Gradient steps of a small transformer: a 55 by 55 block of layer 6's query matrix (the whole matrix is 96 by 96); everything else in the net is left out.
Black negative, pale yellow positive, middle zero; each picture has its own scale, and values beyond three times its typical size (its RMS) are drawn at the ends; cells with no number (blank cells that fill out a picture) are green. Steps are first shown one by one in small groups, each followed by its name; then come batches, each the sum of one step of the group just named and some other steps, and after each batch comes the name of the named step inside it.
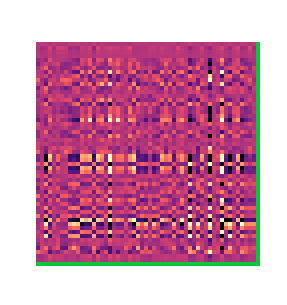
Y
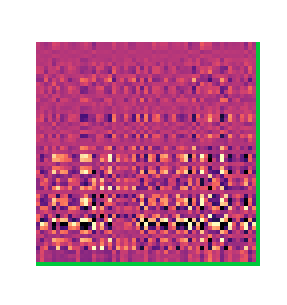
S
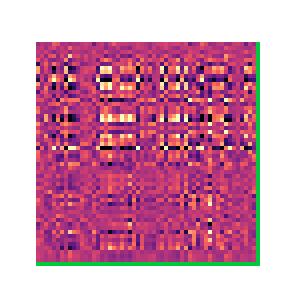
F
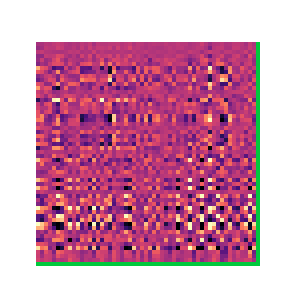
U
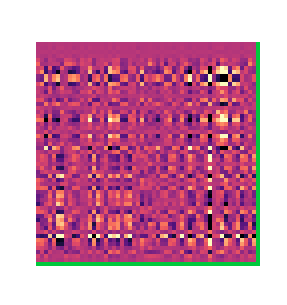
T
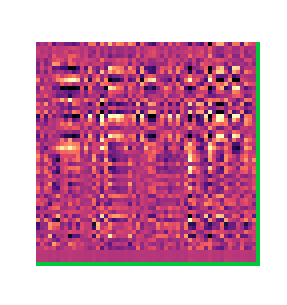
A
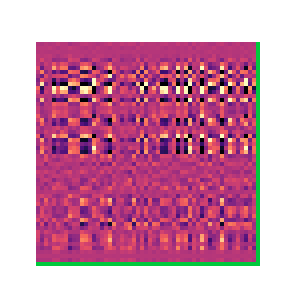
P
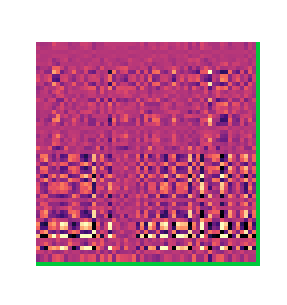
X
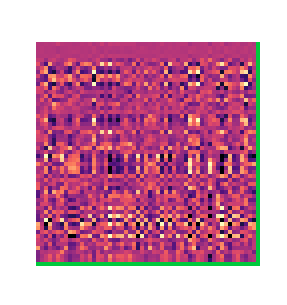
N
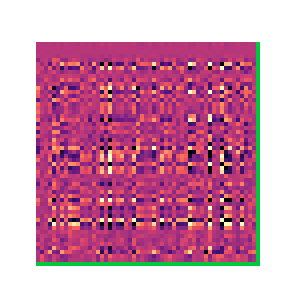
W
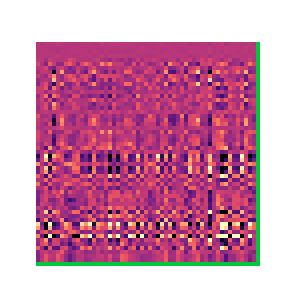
N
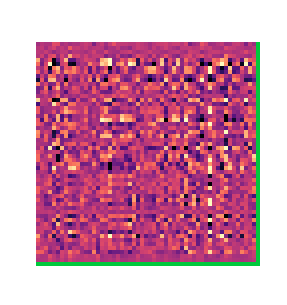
F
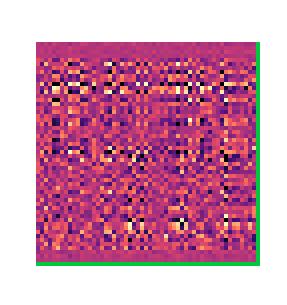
P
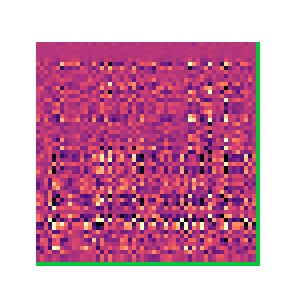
W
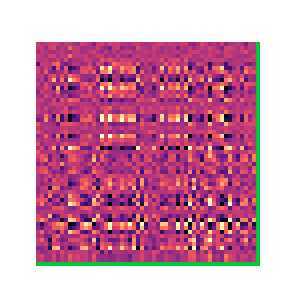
F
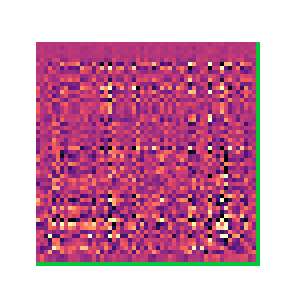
W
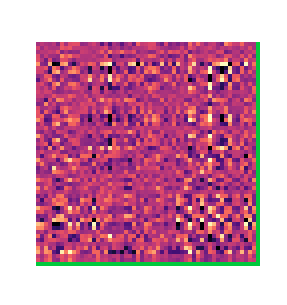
U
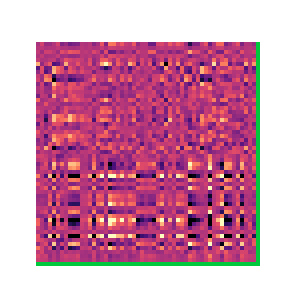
T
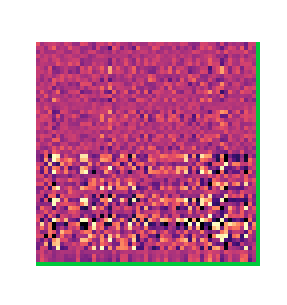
S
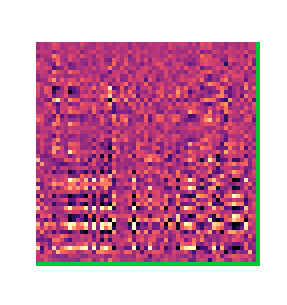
U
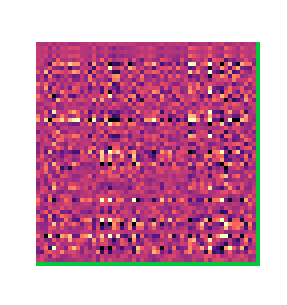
W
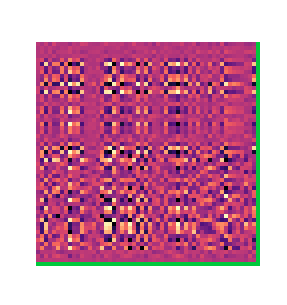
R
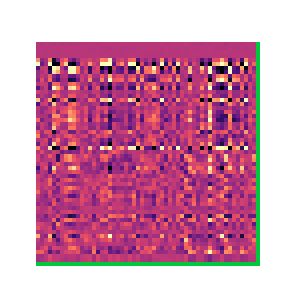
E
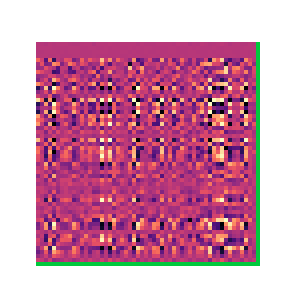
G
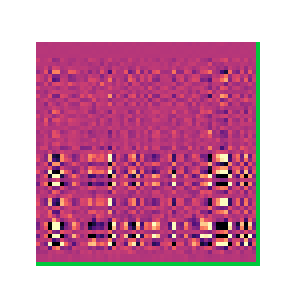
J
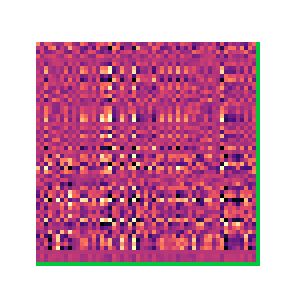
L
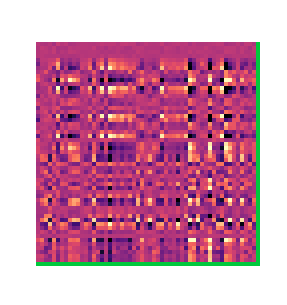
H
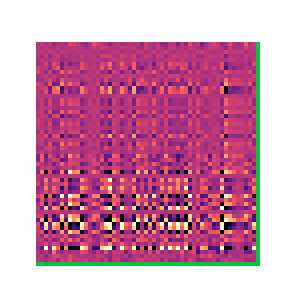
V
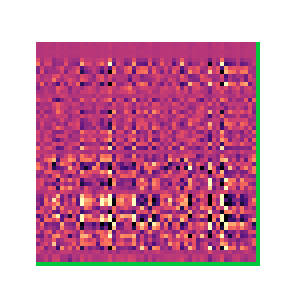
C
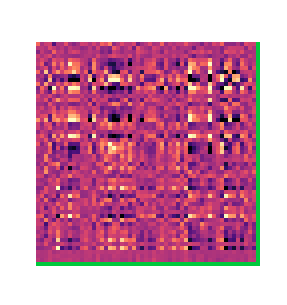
L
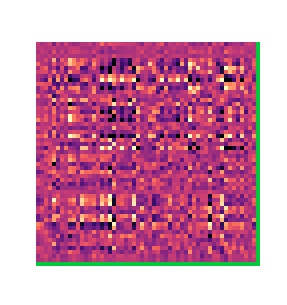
C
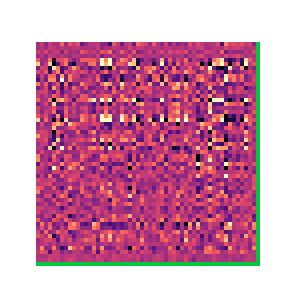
E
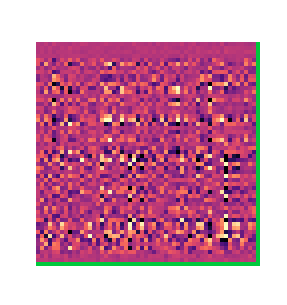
R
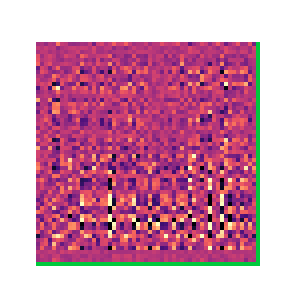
C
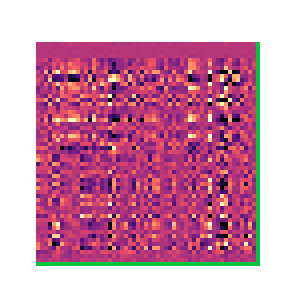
J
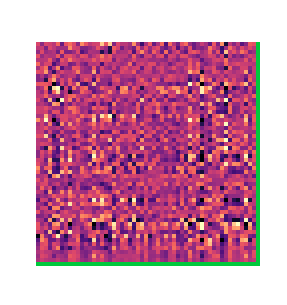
L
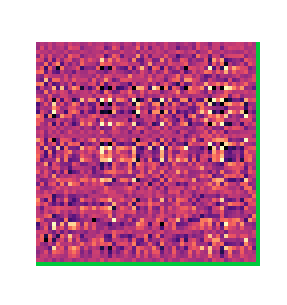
G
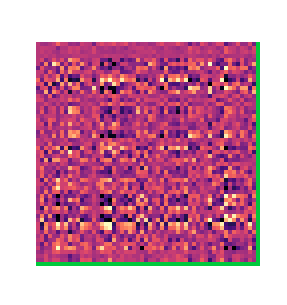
R
